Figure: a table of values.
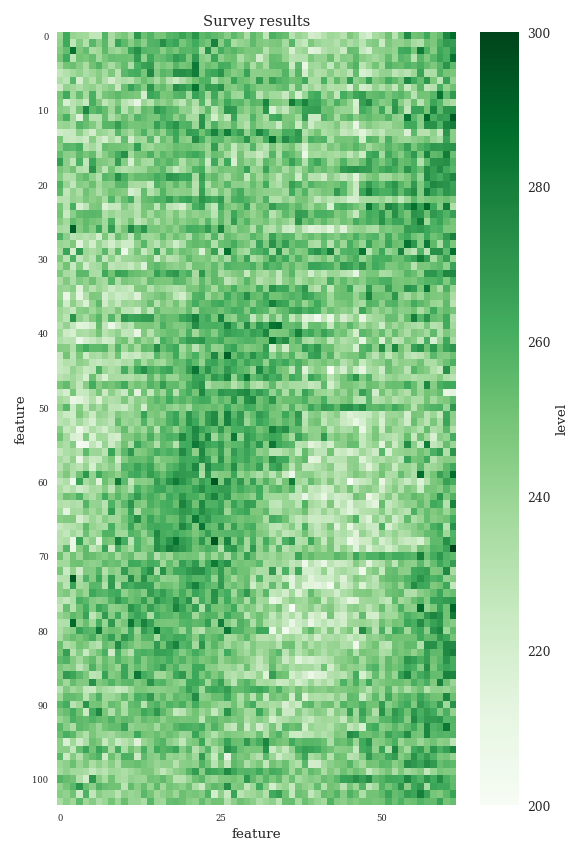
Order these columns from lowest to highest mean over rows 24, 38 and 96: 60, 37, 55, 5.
5, 37, 60, 55
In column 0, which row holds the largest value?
17
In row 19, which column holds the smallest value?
46
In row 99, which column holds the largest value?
26
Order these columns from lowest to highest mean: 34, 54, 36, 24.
36, 34, 54, 24
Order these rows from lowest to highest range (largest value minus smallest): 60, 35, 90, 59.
90, 35, 59, 60
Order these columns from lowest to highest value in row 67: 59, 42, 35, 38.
35, 42, 38, 59
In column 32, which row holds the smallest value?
86
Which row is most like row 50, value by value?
31
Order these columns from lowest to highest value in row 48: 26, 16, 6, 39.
16, 6, 39, 26
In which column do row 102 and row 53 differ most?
56
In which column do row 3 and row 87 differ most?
61
